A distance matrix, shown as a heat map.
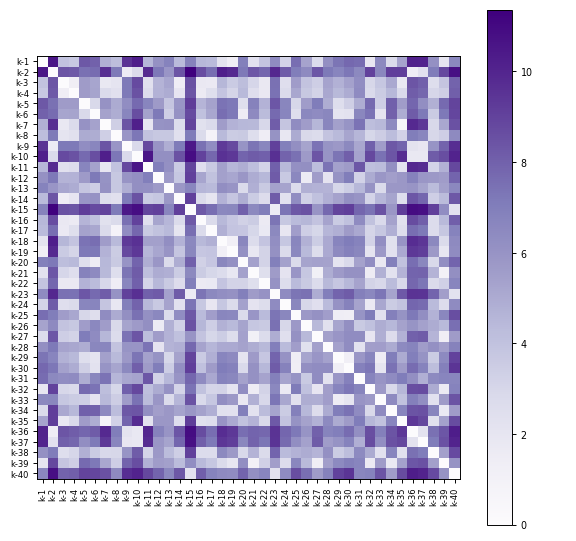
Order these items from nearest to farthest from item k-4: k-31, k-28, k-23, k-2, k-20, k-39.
k-39, k-20, k-28, k-31, k-23, k-2
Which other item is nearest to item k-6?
k-20
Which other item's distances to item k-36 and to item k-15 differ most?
k-2
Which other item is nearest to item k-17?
k-8
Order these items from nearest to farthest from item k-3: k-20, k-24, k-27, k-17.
k-17, k-24, k-27, k-20
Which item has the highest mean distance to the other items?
k-15
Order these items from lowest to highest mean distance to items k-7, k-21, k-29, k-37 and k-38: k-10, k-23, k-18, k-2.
k-18, k-2, k-10, k-23
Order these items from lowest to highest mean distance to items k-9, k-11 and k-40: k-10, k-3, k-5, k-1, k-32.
k-3, k-32, k-1, k-5, k-10
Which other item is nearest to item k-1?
k-19
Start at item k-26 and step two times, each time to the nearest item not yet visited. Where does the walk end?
k-28
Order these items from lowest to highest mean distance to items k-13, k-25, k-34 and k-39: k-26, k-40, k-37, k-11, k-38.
k-26, k-38, k-11, k-40, k-37
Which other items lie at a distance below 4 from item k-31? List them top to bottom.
k-12, k-26, k-28
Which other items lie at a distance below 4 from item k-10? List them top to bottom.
k-2, k-9, k-36, k-37
